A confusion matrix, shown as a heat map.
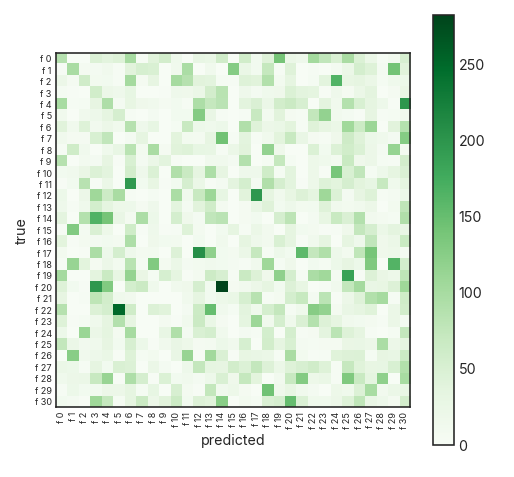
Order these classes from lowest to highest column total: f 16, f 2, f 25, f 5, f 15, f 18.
f 15, f 2, f 5, f 16, f 18, f 25
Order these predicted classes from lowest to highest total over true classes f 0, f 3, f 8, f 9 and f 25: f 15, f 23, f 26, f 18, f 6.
f 15, f 23, f 26, f 18, f 6
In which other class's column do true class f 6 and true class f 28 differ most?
f 21
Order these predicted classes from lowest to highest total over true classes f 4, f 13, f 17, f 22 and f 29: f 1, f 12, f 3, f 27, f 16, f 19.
f 1, f 16, f 19, f 3, f 27, f 12
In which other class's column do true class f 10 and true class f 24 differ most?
f 2
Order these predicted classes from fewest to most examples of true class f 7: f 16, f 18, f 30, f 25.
f 18, f 16, f 25, f 30
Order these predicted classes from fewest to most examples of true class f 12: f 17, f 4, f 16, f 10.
f 16, f 4, f 10, f 17
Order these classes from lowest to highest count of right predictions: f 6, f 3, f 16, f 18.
f 16, f 3, f 6, f 18
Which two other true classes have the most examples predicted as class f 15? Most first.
f 1, f 27
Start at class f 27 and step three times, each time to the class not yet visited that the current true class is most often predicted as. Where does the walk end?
f 14
